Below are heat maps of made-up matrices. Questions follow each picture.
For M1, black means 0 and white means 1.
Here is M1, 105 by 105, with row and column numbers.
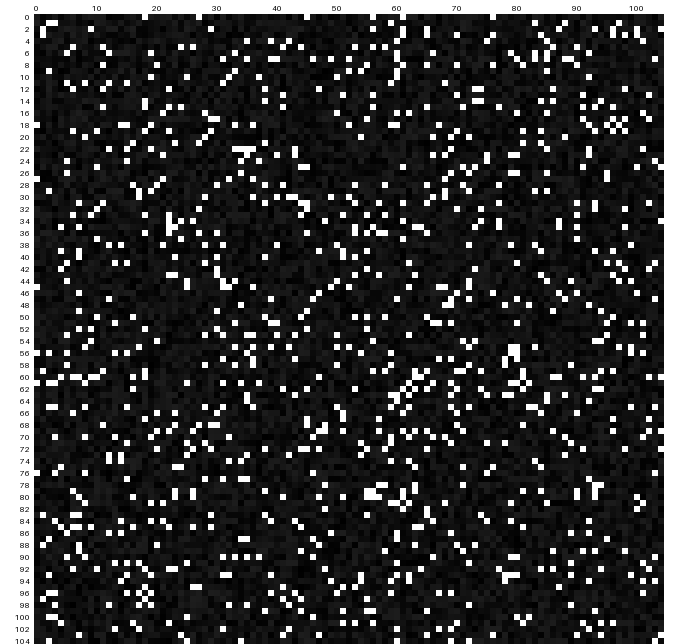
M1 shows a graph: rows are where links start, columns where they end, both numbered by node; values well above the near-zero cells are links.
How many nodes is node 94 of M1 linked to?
9
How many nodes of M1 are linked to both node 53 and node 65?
5
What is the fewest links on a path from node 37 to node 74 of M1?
3
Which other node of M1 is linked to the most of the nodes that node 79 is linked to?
node 80
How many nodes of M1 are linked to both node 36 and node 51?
0
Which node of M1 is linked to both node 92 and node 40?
node 23
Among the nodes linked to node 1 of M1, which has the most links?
node 59
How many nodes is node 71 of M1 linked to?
9
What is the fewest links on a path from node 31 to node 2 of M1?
2
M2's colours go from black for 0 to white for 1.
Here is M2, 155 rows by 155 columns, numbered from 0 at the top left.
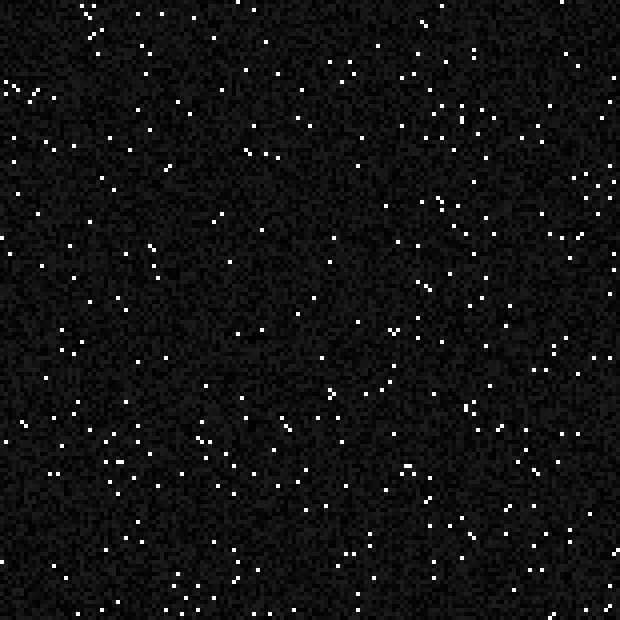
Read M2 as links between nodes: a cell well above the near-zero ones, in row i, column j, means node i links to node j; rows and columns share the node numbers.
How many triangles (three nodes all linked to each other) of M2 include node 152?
2
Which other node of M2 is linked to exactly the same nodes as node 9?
node 55
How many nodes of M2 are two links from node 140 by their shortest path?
4
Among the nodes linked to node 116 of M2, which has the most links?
node 58
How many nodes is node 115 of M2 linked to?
5
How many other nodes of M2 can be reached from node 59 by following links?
11
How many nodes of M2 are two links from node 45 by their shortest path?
9
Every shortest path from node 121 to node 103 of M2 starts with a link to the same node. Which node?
node 69
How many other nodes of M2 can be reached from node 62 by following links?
3
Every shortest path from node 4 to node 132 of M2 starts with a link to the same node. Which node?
node 22
